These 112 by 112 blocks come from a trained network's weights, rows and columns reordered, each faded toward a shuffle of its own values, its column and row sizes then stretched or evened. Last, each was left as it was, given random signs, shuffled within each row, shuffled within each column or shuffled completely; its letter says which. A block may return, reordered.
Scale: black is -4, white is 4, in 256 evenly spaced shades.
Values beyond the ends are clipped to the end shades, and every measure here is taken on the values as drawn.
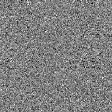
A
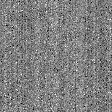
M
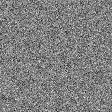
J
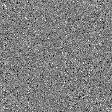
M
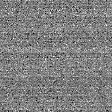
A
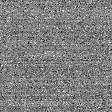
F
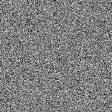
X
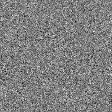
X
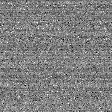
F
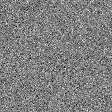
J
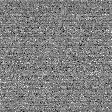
F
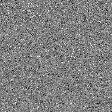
X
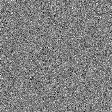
M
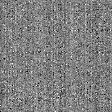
A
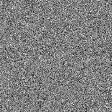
M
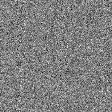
M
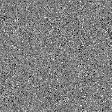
X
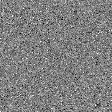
F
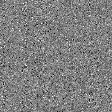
M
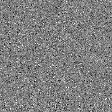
X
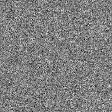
X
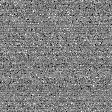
F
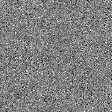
X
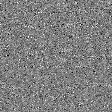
F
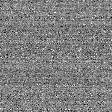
F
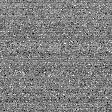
F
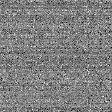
A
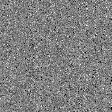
M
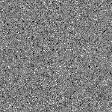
X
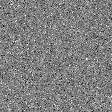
J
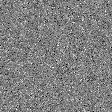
J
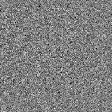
A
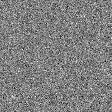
F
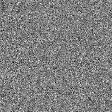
X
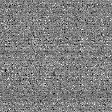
A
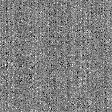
A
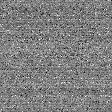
F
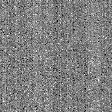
A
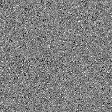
A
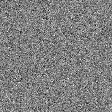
M
